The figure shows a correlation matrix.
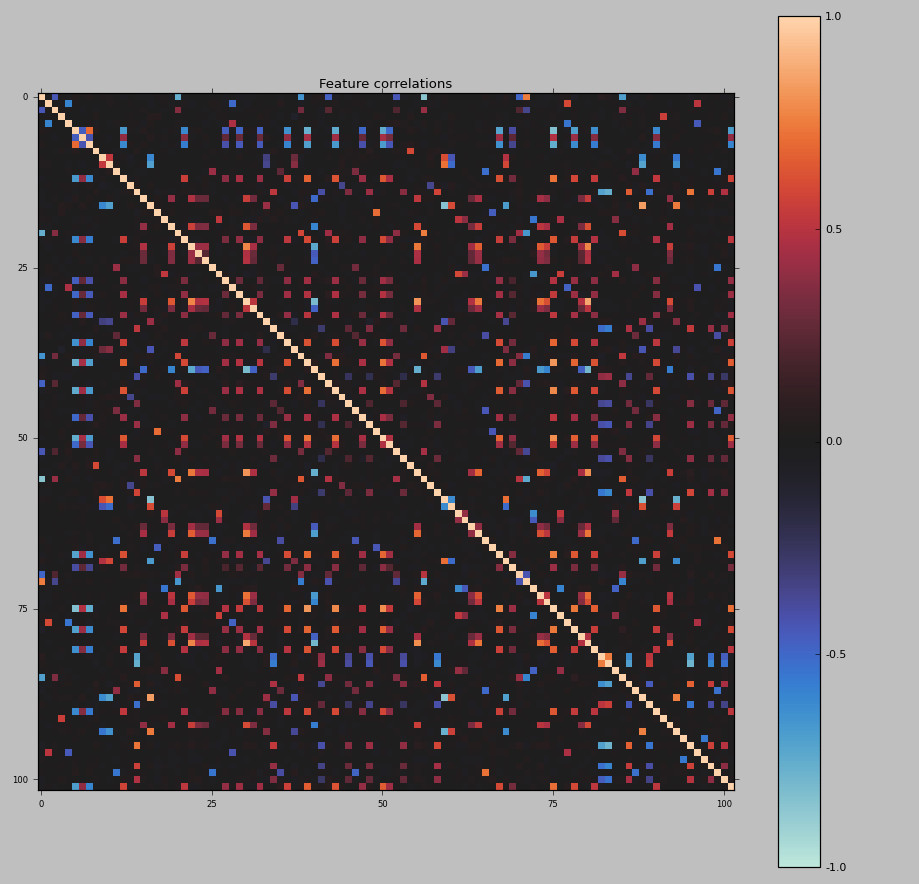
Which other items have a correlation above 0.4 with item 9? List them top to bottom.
10, 59, 68
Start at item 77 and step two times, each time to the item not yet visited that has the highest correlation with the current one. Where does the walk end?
96
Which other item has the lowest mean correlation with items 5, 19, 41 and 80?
40
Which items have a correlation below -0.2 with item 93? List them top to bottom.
9, 10, 37, 59, 68
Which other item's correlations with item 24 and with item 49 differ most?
17
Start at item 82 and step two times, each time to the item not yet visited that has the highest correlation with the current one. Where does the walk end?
89
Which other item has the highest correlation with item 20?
56
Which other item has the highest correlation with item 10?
59
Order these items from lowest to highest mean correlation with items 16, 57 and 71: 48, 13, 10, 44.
10, 13, 48, 44
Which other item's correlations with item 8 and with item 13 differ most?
54
